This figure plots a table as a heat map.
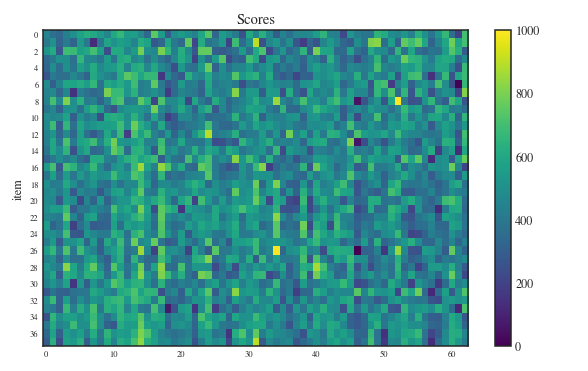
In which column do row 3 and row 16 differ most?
32
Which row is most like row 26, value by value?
8
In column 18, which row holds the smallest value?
33
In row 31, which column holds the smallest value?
57
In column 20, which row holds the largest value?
28
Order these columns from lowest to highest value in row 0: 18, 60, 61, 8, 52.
61, 18, 60, 52, 8
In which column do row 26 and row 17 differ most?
34
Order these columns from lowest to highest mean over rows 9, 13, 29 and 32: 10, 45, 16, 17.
16, 10, 45, 17
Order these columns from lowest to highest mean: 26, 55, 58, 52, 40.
58, 26, 55, 52, 40
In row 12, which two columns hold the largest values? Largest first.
24, 36
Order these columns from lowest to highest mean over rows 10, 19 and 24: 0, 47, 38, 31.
47, 0, 38, 31
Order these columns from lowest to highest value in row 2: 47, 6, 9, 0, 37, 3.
9, 47, 37, 0, 6, 3
